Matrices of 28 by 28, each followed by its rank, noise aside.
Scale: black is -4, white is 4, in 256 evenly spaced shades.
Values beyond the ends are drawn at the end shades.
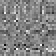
three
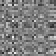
two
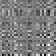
two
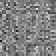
four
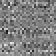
five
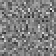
six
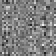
five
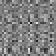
two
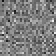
five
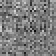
five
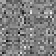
four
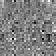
four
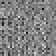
six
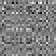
three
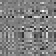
two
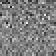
six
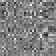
four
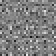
four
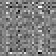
three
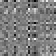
two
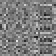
three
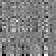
two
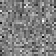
six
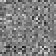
three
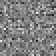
six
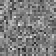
six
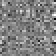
five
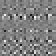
two
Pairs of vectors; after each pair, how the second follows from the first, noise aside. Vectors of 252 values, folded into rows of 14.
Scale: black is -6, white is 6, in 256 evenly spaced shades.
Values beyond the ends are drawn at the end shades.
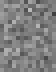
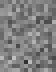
reversed, negated.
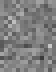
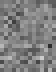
negated.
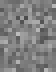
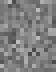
reversed.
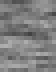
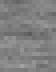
shrunk.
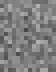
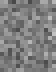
reversed, negated.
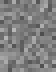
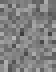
reversed, negated.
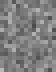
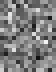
scaled up.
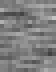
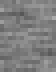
shrunk.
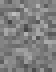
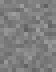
shrunk.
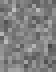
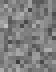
reversed, negated.
